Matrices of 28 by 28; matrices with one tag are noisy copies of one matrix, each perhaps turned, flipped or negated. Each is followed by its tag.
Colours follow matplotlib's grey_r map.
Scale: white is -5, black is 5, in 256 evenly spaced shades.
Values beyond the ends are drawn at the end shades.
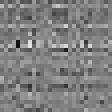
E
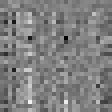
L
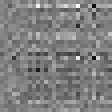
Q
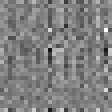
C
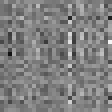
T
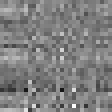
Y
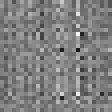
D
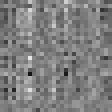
L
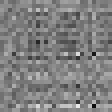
Q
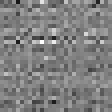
T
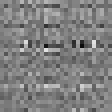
E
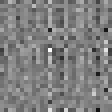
C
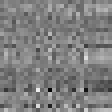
Y
